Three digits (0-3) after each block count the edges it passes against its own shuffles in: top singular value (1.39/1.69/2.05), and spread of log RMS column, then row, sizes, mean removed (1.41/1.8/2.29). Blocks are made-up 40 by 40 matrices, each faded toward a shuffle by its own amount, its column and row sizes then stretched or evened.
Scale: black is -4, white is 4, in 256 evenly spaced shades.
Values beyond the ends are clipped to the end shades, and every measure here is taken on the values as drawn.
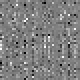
2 3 1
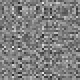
3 3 1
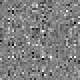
2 2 1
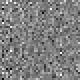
1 2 0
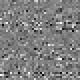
2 0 3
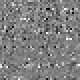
0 0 3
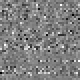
0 0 3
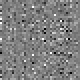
1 3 1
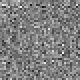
2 1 1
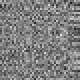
2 1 0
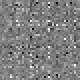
1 2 2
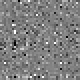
1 2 2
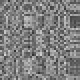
3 2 0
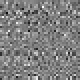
3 1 2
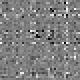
2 2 3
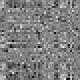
3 1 1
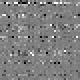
2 0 3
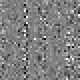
2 3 0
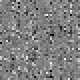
1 3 1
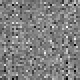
2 2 0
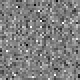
1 0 0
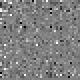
0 2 2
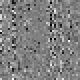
2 3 0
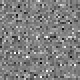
0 0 3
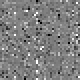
0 2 0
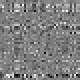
3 0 3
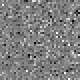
0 0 1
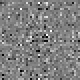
1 2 2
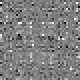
2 2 1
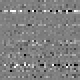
2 0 3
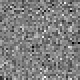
1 1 0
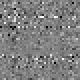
1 1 3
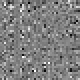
2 3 1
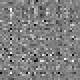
2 2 3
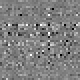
2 0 3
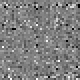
0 1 2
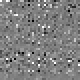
2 2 2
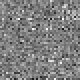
1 0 2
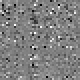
0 2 2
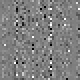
2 3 0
